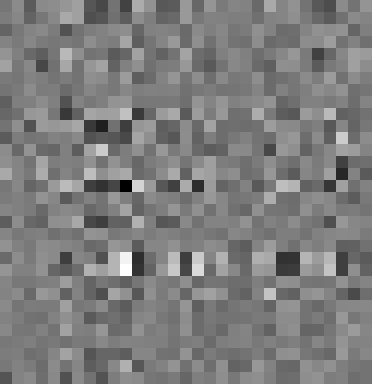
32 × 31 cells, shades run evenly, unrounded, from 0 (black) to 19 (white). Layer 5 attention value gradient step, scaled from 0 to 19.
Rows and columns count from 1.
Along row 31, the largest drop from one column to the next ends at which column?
12
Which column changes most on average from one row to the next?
11
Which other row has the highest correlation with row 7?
4
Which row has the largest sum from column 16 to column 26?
1
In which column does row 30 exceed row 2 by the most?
29
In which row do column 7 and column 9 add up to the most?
13
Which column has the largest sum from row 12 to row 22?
18
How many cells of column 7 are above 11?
5
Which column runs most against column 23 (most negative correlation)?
30
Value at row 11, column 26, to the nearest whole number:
9
